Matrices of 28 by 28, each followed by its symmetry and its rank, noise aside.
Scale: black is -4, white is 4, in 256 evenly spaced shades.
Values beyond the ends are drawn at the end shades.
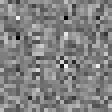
no symmetry, rank six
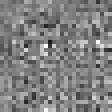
no symmetry, rank four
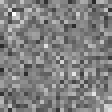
symmetric, rank eight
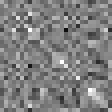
symmetric, rank four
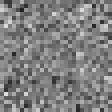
antisymmetric, rank eight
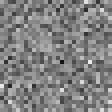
symmetric, rank eight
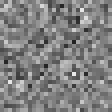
symmetric, rank eight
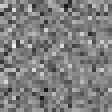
no symmetry, rank six
